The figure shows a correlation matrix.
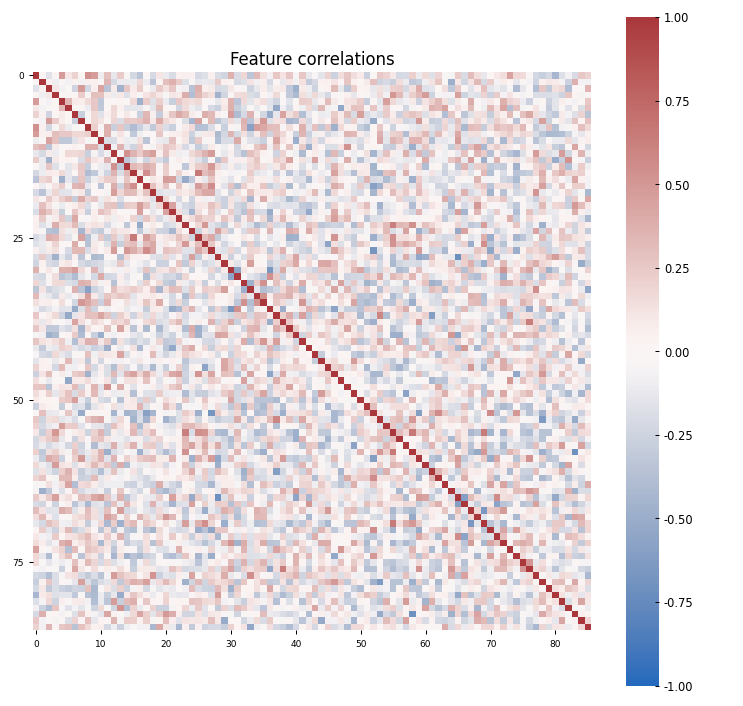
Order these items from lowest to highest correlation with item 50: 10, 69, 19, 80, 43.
43, 10, 19, 80, 69
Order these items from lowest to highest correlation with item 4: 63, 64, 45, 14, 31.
31, 64, 14, 63, 45
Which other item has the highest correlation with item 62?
52
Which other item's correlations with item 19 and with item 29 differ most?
33
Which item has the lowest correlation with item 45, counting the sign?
26
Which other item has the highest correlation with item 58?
55
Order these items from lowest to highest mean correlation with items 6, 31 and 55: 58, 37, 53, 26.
37, 53, 26, 58
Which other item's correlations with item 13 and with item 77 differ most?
65
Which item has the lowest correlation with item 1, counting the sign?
64
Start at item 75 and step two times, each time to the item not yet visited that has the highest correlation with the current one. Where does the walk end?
38
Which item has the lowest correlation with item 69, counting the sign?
67
